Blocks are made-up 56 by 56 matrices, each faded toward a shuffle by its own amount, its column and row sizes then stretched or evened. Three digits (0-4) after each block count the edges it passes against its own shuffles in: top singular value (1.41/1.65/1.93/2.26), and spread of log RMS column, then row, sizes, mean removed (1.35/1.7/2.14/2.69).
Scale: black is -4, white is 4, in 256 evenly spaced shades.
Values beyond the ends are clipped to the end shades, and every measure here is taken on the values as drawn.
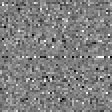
1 0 3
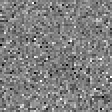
0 0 1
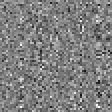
3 3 0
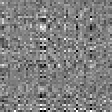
4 4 3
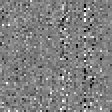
2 3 0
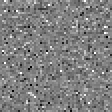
0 0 0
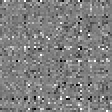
2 3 3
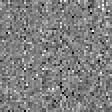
2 2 0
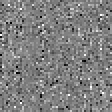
1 2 0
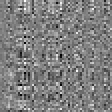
4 4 1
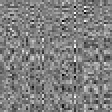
4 4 0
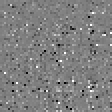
0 1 2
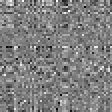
4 0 3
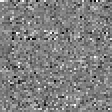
0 1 3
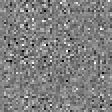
2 3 2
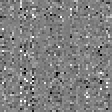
0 3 2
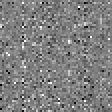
2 3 2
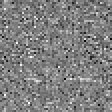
0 0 1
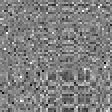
4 0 1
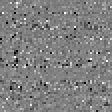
0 1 3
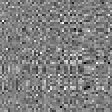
4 2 3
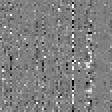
3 4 0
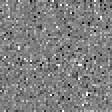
0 0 1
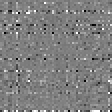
3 2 4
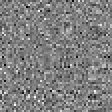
3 0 2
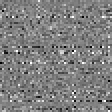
0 1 4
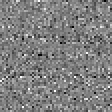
1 0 2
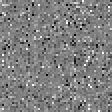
0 1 0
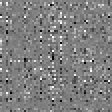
0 4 3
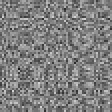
4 0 3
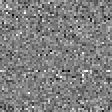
0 0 2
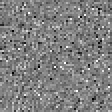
0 1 0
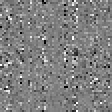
0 4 2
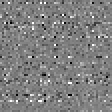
0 1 4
